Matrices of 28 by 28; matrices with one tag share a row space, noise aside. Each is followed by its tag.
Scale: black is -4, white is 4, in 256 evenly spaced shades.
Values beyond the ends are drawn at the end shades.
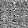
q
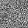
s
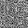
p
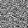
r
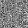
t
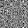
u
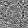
u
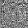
t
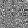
t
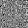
t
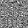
p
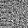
r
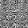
q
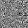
t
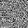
r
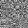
r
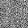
s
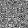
p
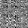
q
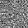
r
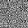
s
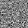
r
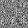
t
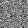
u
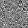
t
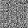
s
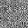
s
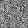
u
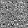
p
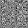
t
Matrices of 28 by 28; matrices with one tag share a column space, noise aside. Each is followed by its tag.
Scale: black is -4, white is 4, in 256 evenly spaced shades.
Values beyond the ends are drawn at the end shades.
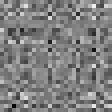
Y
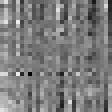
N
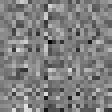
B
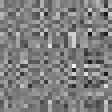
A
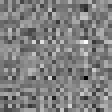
B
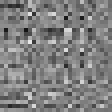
Y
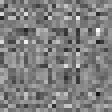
Y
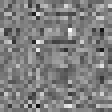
Y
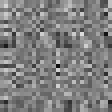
A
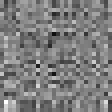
A
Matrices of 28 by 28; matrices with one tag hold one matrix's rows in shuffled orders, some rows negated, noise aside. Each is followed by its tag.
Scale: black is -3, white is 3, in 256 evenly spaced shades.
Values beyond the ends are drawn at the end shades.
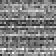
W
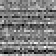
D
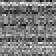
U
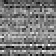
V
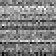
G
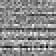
D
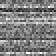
V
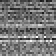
U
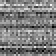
G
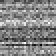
V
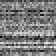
W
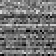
V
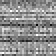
G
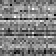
D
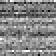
V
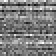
U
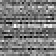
D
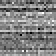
U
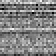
G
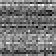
U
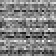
V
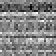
U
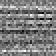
U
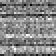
V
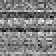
U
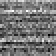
V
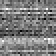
D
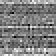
D
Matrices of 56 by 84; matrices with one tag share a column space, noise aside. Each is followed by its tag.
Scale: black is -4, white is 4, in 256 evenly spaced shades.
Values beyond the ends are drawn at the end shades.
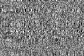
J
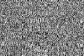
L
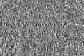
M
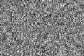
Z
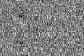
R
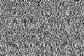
L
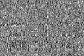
M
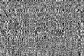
J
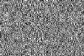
Z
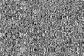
R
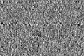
M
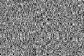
Z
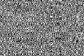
Z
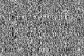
R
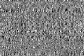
J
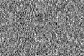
Z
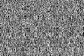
R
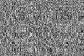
R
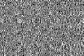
L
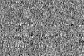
M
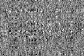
J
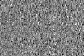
Z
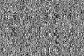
R
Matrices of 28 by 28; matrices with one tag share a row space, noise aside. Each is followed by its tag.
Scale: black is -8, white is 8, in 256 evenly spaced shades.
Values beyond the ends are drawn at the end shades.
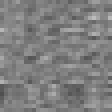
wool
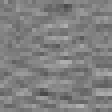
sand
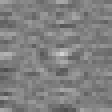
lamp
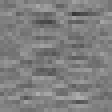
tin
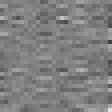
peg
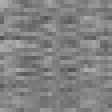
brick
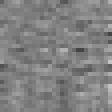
peg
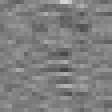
sand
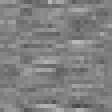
tin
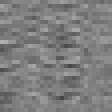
lamp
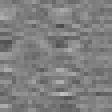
lamp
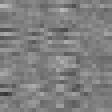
lamp
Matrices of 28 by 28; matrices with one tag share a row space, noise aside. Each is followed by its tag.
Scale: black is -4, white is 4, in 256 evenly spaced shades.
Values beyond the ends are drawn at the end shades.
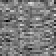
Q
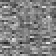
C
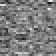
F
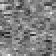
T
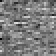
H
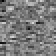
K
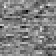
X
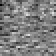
H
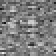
K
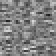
T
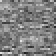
Q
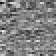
K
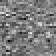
F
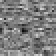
X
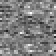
Q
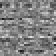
Q
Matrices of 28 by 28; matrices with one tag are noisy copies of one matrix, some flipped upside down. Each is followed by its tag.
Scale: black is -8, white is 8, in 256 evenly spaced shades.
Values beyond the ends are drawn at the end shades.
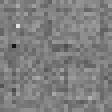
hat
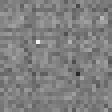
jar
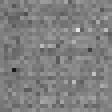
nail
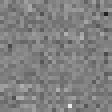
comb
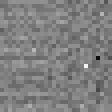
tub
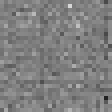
comb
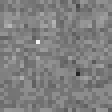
jar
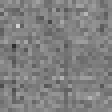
hat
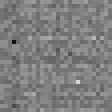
nail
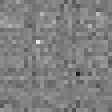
jar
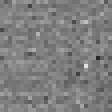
tub
